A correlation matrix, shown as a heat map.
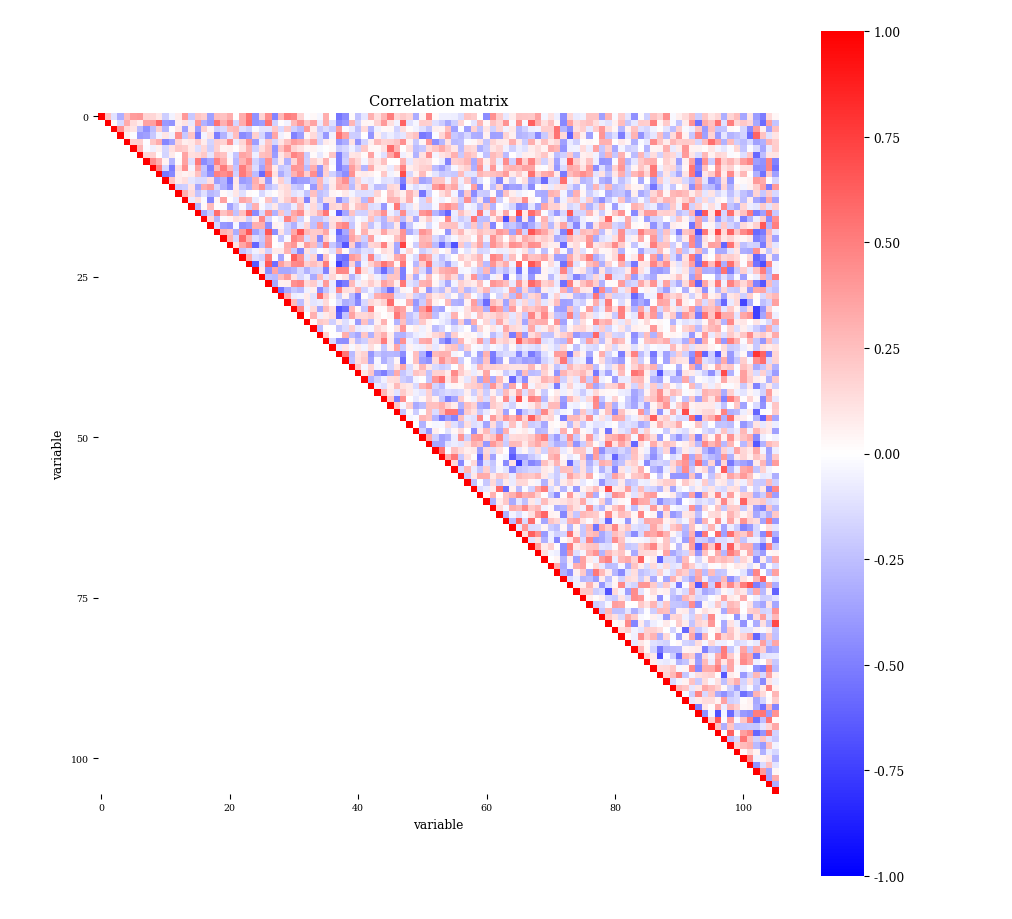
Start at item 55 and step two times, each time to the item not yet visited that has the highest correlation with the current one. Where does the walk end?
40
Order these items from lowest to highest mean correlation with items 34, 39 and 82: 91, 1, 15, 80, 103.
91, 1, 80, 103, 15
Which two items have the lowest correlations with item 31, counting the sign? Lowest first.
102, 37
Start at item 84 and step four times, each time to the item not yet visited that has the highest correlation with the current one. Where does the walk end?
79
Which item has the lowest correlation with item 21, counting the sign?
31
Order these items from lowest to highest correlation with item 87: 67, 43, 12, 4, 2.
2, 67, 4, 12, 43
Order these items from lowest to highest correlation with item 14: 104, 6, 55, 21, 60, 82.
21, 104, 82, 6, 60, 55
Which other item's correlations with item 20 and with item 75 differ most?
97
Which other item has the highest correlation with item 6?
46
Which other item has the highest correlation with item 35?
65
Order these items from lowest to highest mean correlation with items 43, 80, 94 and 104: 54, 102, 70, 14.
54, 102, 14, 70
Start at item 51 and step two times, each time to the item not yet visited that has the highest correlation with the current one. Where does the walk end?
22
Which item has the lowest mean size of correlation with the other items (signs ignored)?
36
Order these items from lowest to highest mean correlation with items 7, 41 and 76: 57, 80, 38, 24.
38, 24, 80, 57
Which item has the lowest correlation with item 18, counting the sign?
93
